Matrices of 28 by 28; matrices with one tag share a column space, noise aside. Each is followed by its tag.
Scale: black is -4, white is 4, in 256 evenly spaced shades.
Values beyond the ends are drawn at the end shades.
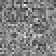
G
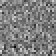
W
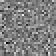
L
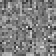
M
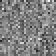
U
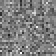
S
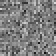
S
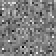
S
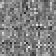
M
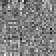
U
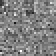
S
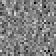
S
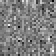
U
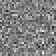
L
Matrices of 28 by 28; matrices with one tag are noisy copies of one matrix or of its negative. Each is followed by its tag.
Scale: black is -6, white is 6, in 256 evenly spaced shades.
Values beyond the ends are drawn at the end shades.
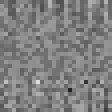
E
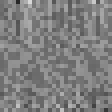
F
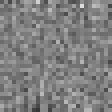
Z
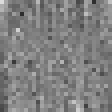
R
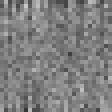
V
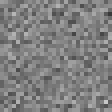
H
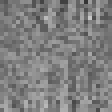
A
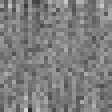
V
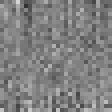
F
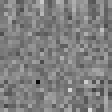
E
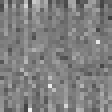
V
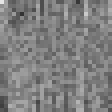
R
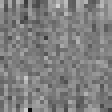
V
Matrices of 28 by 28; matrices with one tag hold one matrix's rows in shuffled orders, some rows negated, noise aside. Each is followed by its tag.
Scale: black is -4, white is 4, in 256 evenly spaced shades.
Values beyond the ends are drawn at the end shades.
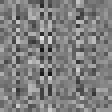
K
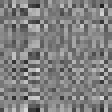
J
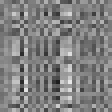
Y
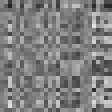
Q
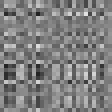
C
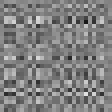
C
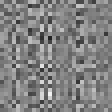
K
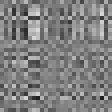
J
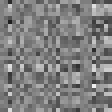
Q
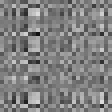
J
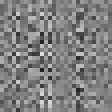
K
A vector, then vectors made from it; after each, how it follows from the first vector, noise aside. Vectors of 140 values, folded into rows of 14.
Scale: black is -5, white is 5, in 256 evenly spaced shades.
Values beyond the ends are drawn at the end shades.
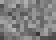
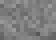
shrunk.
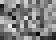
scaled up.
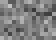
wrapped around.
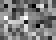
wrapped around, negated, scaled up.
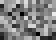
scaled up.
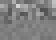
reversed, negated, partly zeroed.
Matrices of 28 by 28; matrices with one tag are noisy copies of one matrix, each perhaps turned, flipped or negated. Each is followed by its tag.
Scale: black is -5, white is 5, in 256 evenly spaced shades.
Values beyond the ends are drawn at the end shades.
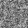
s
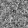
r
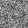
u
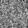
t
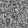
r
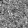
u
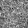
t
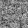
s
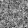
u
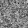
u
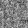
s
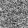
t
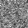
u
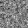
r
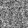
s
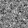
r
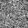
t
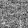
s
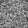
t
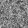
u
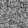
s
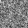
u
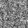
s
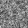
u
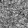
u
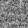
s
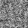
s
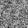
u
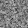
r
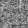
s
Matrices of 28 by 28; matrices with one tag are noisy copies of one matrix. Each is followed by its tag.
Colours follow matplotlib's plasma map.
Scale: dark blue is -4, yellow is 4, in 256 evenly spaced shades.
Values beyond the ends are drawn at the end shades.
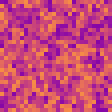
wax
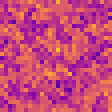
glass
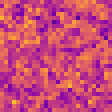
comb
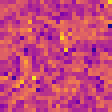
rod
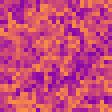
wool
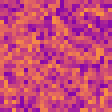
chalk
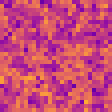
wax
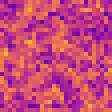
chalk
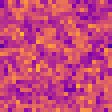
glass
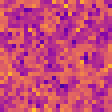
wax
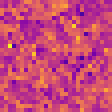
glass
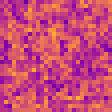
wool
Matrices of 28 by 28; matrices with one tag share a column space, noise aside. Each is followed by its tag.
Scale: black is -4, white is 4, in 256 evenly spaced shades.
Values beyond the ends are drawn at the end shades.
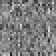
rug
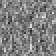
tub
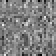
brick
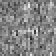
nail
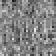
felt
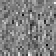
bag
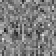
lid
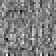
felt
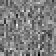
bag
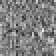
lid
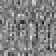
bag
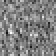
lid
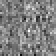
nail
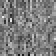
brick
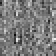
felt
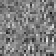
tub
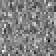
tub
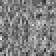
bag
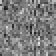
rug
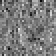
felt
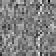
rug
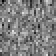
rug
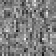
felt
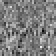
lid
